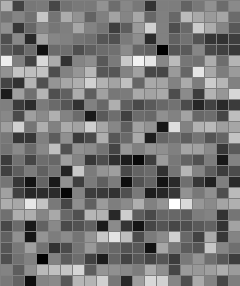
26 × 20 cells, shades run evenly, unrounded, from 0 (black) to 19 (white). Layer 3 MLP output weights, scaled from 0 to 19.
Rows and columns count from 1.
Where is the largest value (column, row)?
15, 19
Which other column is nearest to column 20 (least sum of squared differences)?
18
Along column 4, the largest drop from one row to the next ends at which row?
5
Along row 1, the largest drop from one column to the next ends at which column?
2
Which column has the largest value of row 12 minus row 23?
13
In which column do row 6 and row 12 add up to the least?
14
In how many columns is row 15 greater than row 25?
3
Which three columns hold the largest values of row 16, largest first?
7, 16, 10
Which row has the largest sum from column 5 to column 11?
8
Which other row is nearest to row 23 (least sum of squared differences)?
1
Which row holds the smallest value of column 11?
17
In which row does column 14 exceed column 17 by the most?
9
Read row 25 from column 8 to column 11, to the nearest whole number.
7 11 11 10
